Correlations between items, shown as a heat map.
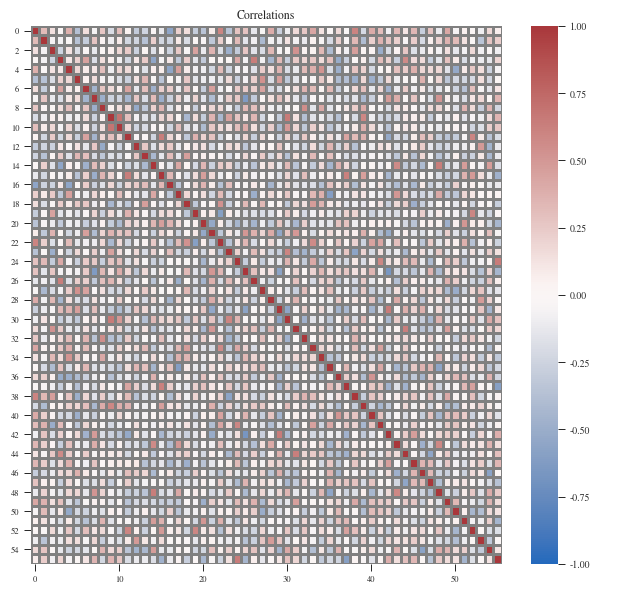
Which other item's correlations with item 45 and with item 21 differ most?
42
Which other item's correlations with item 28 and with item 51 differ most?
20
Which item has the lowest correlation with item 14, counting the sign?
3
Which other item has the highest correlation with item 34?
4
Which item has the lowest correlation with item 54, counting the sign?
46
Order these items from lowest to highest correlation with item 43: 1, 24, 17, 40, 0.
40, 24, 1, 0, 17
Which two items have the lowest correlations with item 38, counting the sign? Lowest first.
23, 5
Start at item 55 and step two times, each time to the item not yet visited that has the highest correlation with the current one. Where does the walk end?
41
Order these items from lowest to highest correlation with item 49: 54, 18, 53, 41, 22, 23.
53, 23, 18, 22, 41, 54
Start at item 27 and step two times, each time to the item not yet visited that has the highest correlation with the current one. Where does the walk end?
29
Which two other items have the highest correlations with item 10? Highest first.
9, 30
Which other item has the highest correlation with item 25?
21
